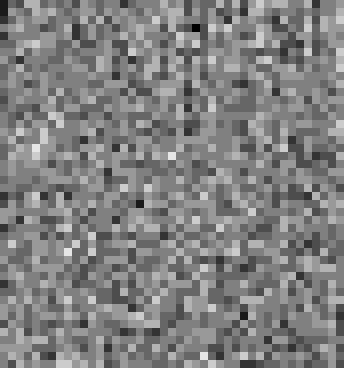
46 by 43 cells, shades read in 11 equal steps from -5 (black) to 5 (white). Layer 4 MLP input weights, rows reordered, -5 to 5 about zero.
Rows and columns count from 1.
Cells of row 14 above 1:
3
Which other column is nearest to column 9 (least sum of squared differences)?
18
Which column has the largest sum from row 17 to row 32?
5
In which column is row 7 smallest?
36
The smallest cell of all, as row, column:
4, 25
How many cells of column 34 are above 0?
12
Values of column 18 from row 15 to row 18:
-1 2 -1 1
